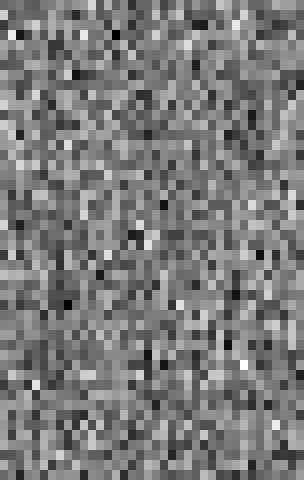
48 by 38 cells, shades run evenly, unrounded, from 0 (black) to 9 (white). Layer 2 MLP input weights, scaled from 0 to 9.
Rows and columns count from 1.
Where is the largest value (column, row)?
31, 37
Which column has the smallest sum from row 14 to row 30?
8
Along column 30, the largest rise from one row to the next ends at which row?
3
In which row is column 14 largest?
26
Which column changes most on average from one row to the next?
18
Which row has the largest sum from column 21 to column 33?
38
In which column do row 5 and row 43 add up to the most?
24
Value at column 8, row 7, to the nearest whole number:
4
